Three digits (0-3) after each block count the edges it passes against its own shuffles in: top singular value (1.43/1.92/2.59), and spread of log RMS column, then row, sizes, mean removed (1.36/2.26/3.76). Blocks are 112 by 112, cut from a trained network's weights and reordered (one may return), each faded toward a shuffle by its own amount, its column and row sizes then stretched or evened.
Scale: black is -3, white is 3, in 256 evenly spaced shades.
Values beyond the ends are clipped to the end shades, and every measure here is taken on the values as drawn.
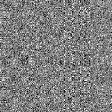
2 2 0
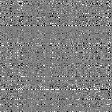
2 2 3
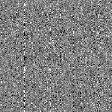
2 2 1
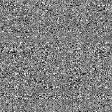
1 1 2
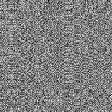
3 0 0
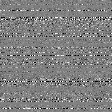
1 0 3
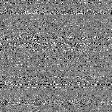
0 1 3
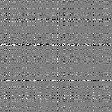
3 2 3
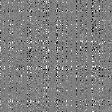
1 3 2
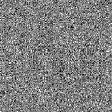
2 1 1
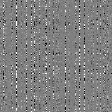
2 3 1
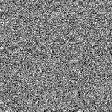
2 0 0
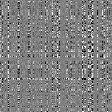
3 3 2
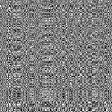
3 2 2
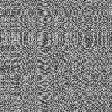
3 0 0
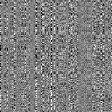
3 3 0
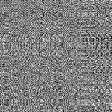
3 1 1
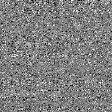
1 1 2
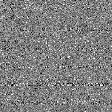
1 0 2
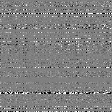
2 1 3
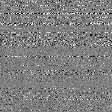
1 0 3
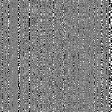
3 3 0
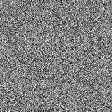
2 0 0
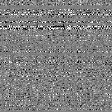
2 1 3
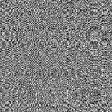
3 1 1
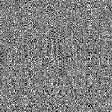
2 2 1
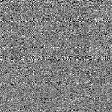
2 1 2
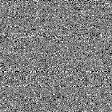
1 0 2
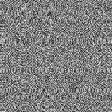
3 0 0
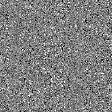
0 2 0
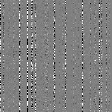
3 3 1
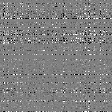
1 2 3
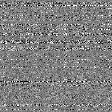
1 1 3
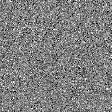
0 1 1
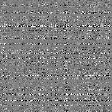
1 2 3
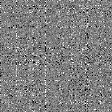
1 2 2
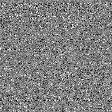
0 0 2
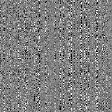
2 3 1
